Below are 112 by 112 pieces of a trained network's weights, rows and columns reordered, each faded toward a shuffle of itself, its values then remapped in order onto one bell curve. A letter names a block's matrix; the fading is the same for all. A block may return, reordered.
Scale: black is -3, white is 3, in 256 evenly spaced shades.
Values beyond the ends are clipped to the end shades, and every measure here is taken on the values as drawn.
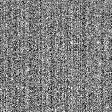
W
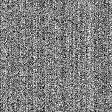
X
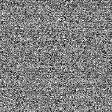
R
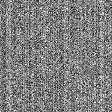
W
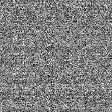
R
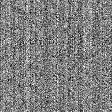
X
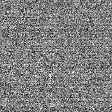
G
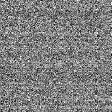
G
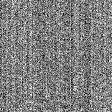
W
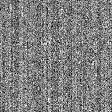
X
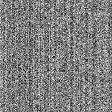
W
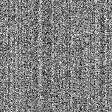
X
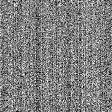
W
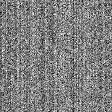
W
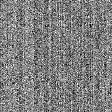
W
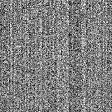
X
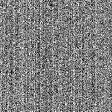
W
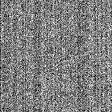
W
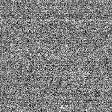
R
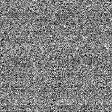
R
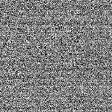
G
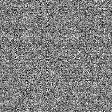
R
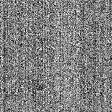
W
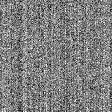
X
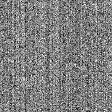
W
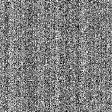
W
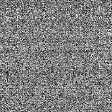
R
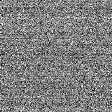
G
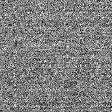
G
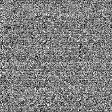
G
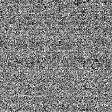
G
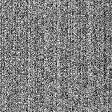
W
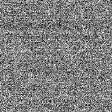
R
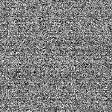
G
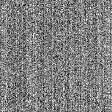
W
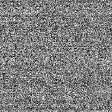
G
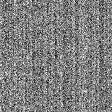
X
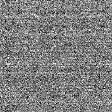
G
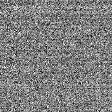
R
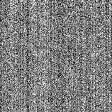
W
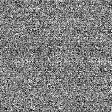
R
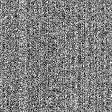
X
